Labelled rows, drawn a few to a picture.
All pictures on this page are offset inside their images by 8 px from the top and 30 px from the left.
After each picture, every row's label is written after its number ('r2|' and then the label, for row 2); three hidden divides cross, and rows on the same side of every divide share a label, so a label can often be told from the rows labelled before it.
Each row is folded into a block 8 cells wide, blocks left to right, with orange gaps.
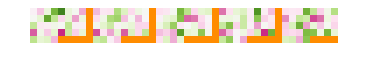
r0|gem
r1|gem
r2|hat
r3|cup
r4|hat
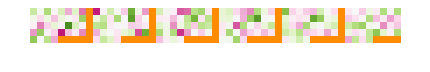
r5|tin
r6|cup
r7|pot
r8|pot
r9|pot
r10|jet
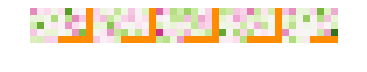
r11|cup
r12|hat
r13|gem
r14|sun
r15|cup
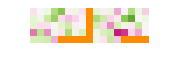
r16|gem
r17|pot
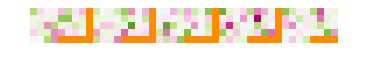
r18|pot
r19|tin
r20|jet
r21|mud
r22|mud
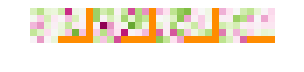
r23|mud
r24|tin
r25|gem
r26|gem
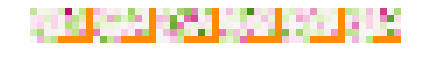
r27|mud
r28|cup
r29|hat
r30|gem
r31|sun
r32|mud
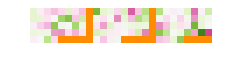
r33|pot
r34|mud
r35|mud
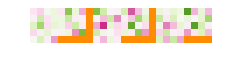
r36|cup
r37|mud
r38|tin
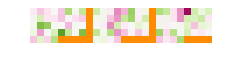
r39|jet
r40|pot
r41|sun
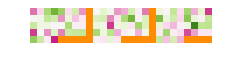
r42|gem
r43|pot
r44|tin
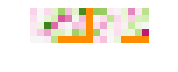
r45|hat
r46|mud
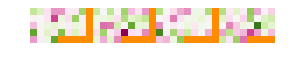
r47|sun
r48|tin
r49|sun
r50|tin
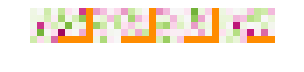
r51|tin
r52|cup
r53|cup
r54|pot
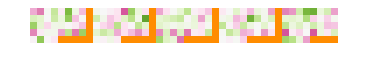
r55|cup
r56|pot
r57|gem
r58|pot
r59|gem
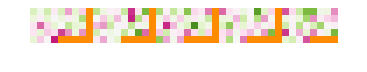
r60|tin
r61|mud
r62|tin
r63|cup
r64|gem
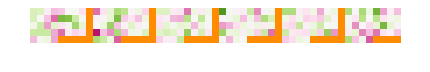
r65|pot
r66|gem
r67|sun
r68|mud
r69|mud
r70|tin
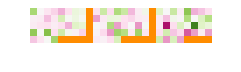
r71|sun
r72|hat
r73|tin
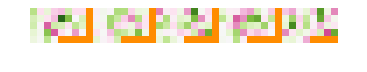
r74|pot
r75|hat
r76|cup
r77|pot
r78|cup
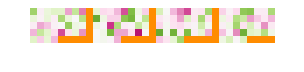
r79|tin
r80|pot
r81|sun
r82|hat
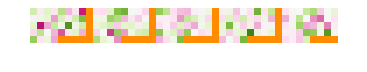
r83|tin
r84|gem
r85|sun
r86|jet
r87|hat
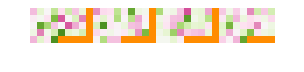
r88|jet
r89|cup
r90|pot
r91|jet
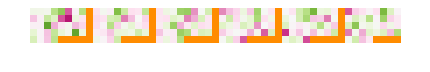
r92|hat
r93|hat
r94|hat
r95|cup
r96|gem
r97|cup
